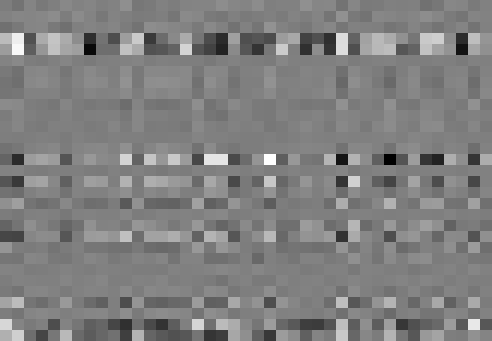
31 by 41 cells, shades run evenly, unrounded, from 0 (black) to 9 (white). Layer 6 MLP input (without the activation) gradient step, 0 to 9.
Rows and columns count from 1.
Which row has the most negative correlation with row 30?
14
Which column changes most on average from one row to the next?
29
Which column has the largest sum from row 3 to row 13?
2
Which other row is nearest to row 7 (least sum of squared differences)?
27
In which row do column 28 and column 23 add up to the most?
15
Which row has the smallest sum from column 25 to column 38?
30
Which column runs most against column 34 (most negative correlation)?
38
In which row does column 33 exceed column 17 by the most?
5
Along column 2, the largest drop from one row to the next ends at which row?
6
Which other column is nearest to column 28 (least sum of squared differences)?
39
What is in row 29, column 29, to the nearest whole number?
4
